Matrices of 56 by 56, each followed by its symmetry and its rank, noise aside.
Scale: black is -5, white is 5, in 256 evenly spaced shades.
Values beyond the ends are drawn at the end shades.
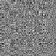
no symmetry, rank seven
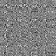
no symmetry, rank seven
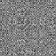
symmetric, rank five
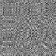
no symmetry, rank six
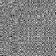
no symmetry, rank seven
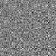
antisymmetric, rank six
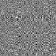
no symmetry, rank six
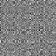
no symmetry, rank six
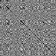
symmetric, rank five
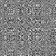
symmetric, rank five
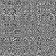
no symmetry, rank six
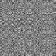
no symmetry, rank five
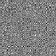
symmetric, rank seven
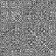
symmetric, rank six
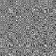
symmetric, rank five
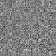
no symmetry, rank seven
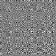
no symmetry, rank six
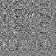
no symmetry, rank seven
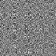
no symmetry, rank seven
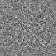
no symmetry, rank six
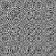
symmetric, rank five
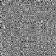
no symmetry, rank six
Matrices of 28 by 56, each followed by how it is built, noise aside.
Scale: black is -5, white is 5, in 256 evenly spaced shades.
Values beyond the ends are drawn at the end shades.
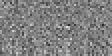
low rank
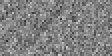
Hankel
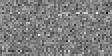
uneven rows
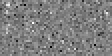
sparse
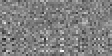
low rank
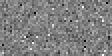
sparse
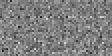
uneven rows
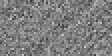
Hankel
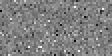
sparse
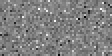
sparse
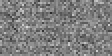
blocks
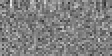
low rank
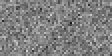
Hankel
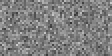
blocks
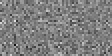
low rank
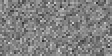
Hankel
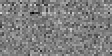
uneven rows
